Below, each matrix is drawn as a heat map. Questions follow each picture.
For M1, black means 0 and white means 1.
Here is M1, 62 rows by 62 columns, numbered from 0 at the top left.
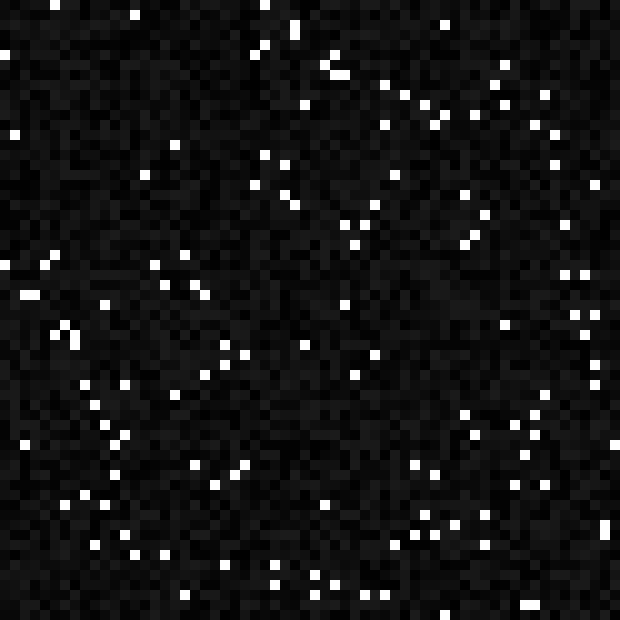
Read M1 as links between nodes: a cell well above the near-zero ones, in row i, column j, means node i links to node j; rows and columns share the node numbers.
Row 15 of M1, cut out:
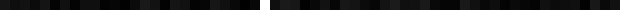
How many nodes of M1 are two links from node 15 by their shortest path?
2
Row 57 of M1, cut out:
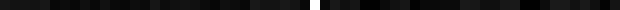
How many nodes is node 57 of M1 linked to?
1
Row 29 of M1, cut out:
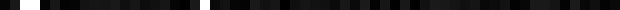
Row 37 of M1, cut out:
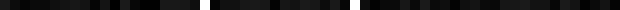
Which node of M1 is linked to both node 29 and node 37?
node 20
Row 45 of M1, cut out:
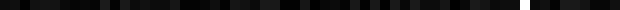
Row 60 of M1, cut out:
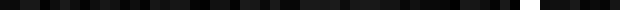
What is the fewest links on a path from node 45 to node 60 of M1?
2
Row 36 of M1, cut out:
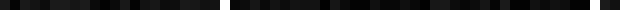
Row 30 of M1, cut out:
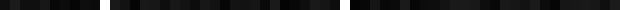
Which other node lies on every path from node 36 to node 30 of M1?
node 34
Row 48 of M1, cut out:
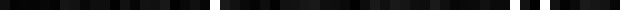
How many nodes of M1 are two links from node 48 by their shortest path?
3
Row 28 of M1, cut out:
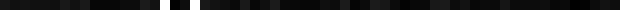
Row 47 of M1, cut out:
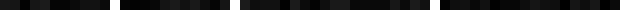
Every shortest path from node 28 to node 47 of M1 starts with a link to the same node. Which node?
node 19
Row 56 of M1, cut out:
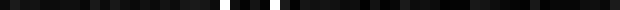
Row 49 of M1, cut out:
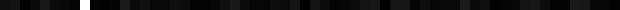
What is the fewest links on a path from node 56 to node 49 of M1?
6
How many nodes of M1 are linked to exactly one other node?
12
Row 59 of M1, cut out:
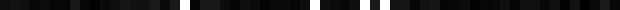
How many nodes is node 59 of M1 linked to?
4
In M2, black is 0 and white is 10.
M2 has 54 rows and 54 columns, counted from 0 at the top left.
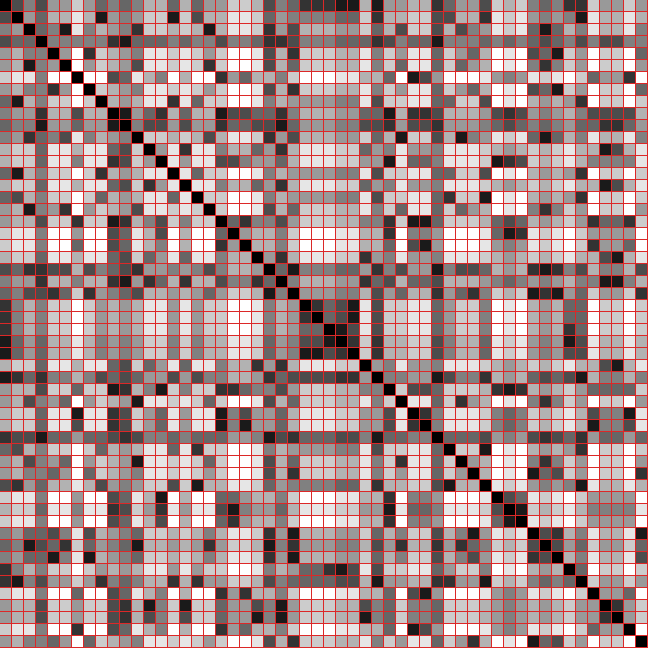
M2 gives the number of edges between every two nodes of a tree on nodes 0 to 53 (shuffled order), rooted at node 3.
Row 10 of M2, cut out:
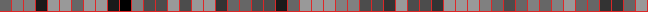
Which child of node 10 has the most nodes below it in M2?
9
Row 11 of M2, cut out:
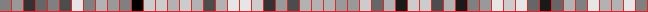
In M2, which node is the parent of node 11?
45
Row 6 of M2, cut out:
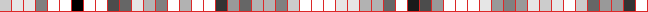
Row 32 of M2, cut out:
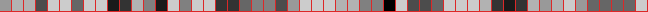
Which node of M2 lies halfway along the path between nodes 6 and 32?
18
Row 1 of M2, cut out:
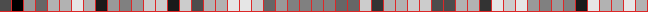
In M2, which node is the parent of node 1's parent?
31
